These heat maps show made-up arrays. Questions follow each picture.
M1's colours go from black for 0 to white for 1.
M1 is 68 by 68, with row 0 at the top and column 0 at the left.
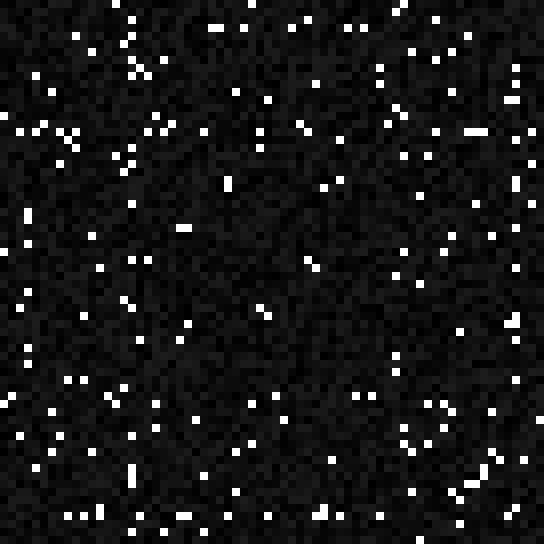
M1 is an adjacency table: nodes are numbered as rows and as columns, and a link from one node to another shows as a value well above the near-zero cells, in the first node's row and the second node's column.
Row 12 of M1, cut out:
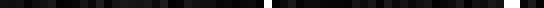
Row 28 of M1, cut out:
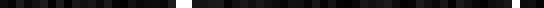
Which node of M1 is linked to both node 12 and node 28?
node 64
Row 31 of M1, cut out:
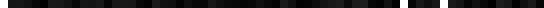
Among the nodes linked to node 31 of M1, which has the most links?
node 50
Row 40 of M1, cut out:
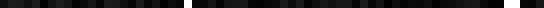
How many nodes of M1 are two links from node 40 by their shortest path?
10
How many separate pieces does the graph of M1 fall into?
9
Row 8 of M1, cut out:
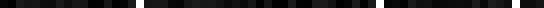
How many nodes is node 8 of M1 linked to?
3
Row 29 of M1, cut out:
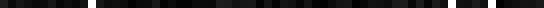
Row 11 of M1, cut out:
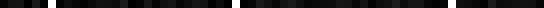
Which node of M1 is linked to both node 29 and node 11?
node 56
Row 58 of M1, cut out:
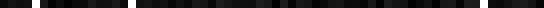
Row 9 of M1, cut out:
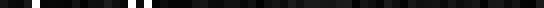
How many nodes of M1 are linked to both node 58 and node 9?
2
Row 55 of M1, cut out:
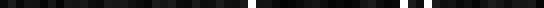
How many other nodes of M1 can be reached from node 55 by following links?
6
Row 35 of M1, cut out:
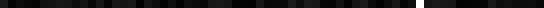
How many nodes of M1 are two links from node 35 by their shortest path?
2
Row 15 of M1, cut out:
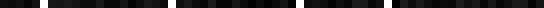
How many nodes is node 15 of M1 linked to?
4
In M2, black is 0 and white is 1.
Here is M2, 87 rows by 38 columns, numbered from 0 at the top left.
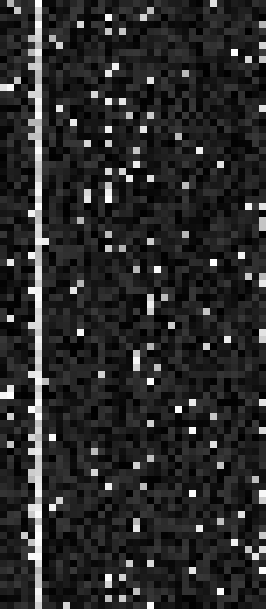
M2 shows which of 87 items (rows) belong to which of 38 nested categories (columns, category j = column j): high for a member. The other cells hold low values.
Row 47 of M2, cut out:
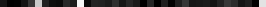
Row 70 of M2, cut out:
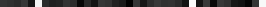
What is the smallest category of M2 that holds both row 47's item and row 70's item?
37
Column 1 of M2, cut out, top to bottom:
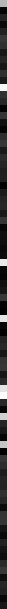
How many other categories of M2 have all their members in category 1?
2
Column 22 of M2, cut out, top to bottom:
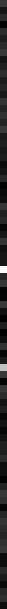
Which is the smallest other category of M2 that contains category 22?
19
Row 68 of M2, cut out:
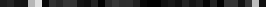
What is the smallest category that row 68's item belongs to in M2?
36
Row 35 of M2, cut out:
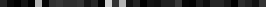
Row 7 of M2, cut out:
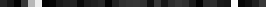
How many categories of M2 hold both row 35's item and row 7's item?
1
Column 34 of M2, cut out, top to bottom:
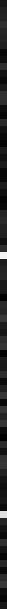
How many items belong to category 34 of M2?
2
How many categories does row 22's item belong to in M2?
1
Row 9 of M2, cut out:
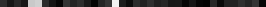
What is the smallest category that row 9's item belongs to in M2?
16
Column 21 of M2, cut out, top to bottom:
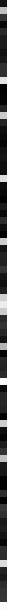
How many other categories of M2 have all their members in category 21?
6
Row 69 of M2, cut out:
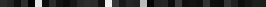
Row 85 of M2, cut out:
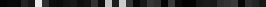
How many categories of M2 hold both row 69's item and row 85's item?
2
